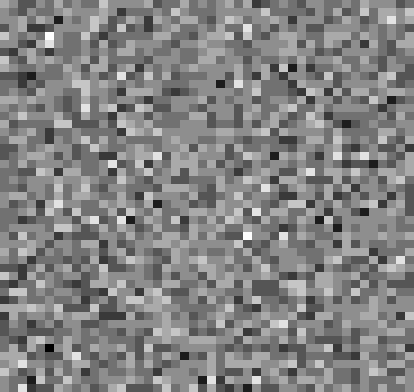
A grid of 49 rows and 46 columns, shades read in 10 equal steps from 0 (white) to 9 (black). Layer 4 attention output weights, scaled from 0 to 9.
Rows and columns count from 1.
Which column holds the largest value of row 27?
41
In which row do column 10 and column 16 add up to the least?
14
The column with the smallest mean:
34
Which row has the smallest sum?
46
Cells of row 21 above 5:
9
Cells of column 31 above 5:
11
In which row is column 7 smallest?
26
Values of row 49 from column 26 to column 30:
7 5 8 4 6
